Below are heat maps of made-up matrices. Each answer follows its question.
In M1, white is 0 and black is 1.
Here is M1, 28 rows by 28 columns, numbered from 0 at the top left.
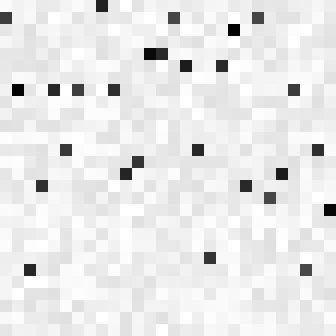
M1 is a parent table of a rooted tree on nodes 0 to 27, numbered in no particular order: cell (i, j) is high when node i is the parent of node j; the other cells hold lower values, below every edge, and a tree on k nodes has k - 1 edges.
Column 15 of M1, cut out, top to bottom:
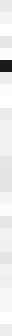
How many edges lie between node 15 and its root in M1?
4
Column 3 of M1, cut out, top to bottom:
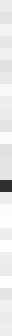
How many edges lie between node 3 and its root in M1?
5
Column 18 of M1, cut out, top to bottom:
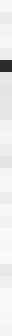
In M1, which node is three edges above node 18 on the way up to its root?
4
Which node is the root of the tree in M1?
7
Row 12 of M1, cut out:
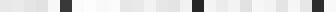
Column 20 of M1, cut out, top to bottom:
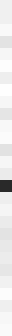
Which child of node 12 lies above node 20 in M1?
5
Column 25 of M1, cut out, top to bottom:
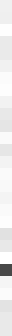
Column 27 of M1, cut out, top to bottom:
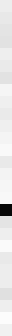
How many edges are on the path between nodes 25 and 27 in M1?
9
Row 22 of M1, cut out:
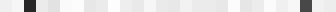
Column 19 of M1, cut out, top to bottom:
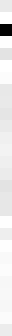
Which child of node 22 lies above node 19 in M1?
2
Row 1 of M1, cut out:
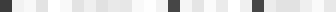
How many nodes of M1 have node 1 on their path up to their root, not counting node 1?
8
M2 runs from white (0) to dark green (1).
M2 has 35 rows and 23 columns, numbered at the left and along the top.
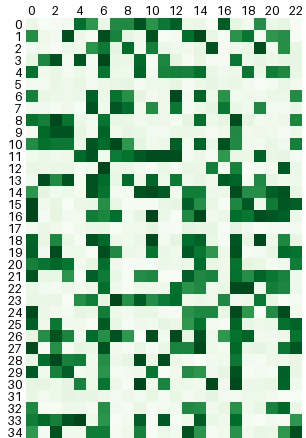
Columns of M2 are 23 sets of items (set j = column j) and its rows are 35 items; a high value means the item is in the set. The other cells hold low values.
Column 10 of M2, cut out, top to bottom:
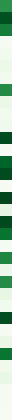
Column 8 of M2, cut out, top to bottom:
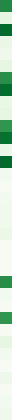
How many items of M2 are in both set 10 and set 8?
7
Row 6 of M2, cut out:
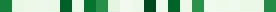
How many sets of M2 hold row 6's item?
8
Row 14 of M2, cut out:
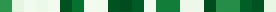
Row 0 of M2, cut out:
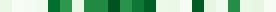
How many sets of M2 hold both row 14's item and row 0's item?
5
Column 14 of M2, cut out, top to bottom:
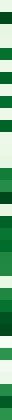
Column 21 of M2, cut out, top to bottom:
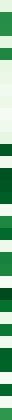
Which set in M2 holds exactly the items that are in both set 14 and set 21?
13
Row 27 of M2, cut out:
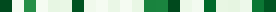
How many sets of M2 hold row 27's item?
9
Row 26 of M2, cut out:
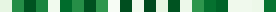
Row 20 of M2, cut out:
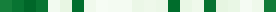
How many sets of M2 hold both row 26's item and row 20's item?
7
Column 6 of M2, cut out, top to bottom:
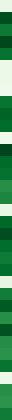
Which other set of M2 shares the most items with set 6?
17
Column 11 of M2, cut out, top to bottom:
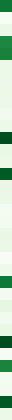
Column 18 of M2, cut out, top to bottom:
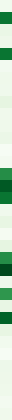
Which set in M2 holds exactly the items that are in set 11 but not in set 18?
4
